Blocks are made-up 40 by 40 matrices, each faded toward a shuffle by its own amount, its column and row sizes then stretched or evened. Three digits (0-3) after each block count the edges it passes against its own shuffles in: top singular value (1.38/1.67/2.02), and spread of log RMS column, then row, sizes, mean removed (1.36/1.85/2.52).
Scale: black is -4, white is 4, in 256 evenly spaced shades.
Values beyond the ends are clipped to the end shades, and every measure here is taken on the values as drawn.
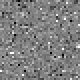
0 0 0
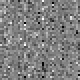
0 2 0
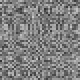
3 0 1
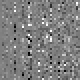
0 3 0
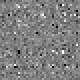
0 1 2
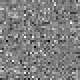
1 1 1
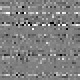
3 0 3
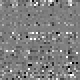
1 1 3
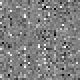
1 2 0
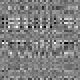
3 1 3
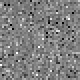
0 1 0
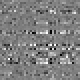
3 1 3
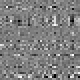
3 1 3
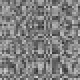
3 0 2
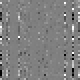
3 3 1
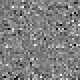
1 0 2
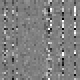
2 3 1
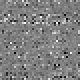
1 1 2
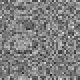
3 0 1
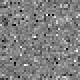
0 0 1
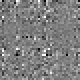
2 2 2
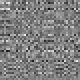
3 0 3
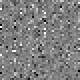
0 2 0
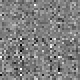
2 2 1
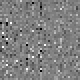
0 2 0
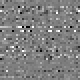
1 0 3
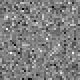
0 0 1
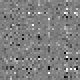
1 2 2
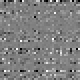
2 1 3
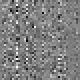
2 3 0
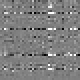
3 1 3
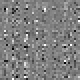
0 3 1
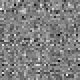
2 0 2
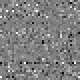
0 1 2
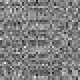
3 0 0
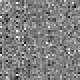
2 2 0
